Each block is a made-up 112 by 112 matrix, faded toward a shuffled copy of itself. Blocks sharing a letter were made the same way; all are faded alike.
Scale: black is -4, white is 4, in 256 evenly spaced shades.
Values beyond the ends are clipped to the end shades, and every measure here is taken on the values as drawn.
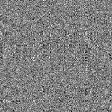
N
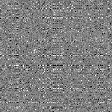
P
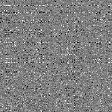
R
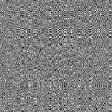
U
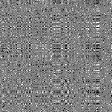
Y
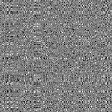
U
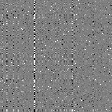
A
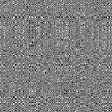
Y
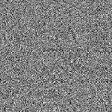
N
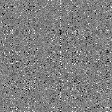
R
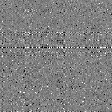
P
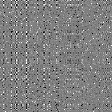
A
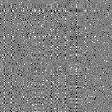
A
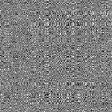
U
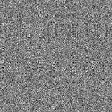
N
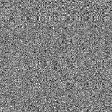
N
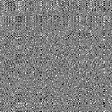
U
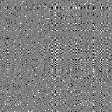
A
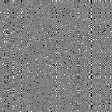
A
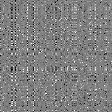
A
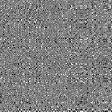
P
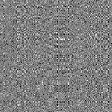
U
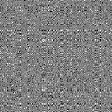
U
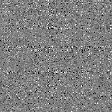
R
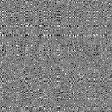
U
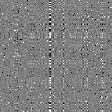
A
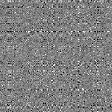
P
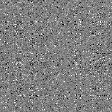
R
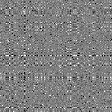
Y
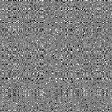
Y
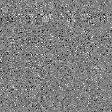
R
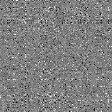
R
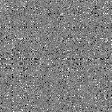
R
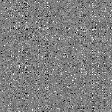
R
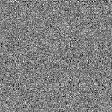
N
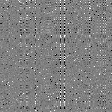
A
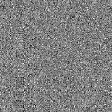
N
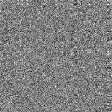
N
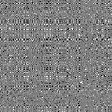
Y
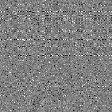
P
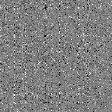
R
